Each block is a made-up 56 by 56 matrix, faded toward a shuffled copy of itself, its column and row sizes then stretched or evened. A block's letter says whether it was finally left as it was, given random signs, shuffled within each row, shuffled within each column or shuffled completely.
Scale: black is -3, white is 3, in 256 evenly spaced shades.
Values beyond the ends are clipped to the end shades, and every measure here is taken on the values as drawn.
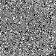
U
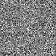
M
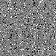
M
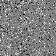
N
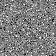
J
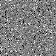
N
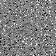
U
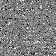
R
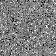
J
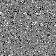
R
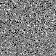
R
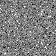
J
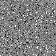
N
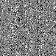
N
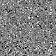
M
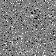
N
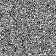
J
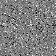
U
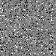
U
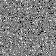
R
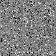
U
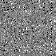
U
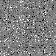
U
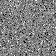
J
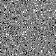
M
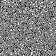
R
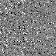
U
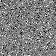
J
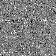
R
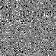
M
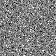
J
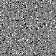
M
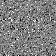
R
